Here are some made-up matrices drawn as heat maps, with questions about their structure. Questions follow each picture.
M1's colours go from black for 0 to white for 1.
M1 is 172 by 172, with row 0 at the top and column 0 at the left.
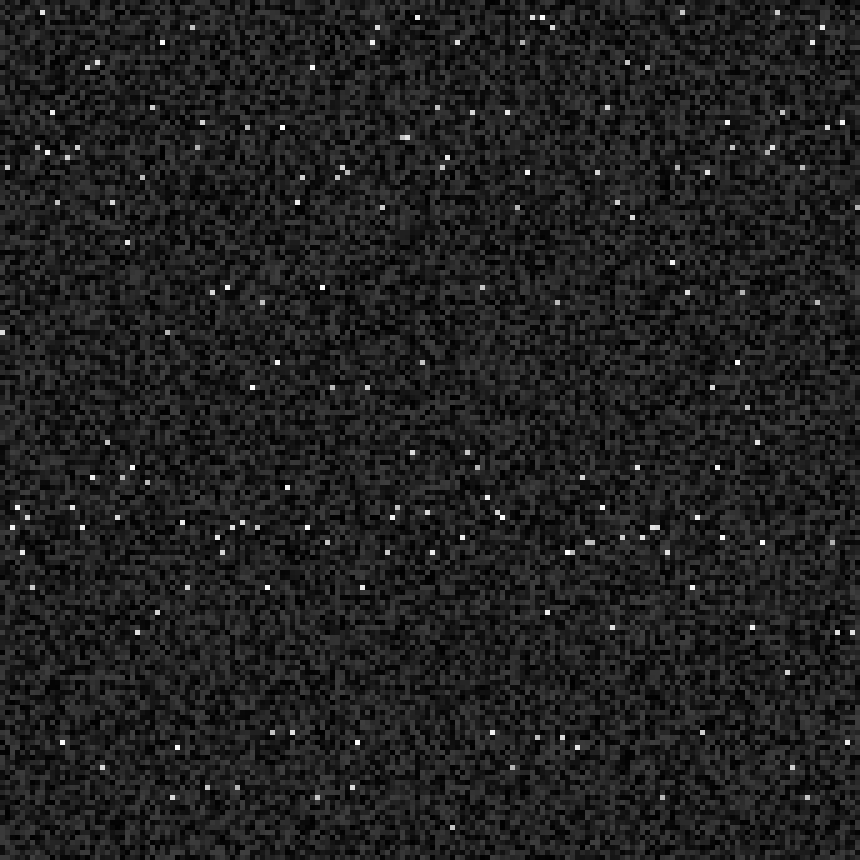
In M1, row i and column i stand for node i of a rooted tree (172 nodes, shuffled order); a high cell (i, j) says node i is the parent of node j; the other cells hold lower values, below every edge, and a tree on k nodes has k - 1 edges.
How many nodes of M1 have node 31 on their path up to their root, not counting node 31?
5
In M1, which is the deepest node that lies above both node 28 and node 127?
93
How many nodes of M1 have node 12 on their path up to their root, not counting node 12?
11
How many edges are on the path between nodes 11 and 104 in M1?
9
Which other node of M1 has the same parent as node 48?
36
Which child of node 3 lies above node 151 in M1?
108
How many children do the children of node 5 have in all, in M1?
7
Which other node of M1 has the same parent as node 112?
107
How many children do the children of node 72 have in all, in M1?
2
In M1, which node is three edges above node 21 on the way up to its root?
66
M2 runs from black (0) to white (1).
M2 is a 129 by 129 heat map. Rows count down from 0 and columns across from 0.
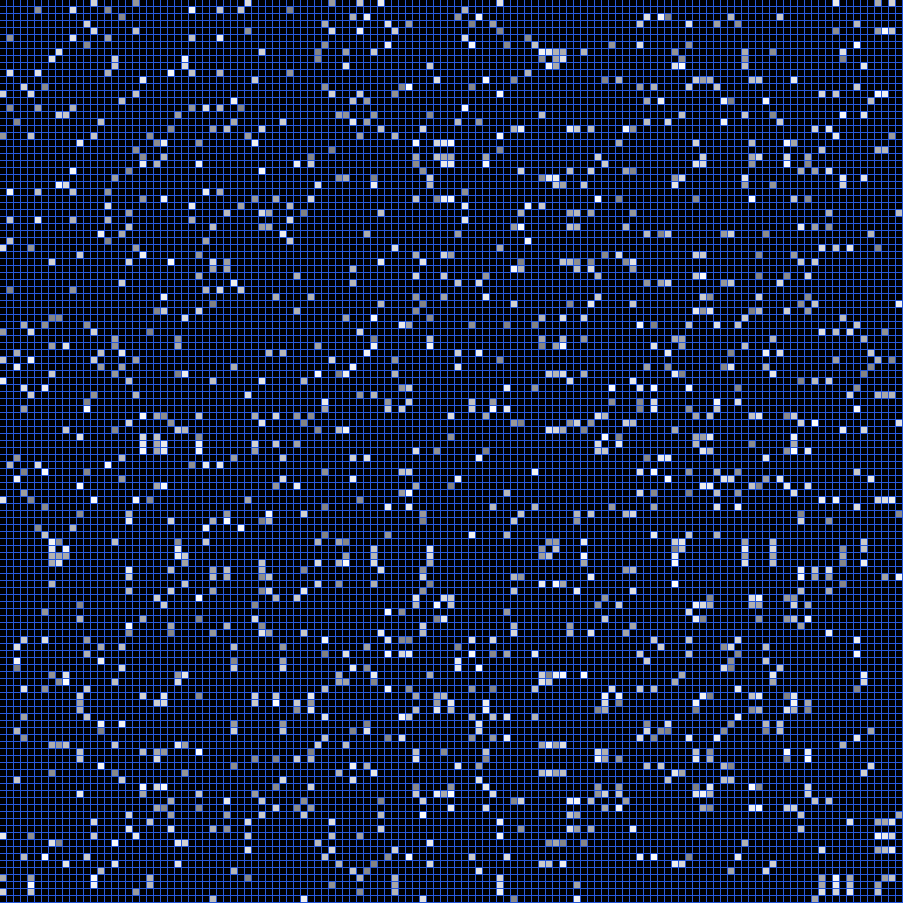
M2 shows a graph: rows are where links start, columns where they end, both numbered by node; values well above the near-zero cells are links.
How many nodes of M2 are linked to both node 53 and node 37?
2
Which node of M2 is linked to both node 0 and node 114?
node 54
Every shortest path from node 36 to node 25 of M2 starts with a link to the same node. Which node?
node 113
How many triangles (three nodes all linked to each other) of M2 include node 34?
5
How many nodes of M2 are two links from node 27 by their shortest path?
5
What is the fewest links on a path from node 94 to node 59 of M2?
7
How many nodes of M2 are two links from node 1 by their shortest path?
3
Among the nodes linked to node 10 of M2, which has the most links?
node 24
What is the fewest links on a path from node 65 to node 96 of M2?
6
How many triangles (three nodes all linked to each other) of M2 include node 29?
6
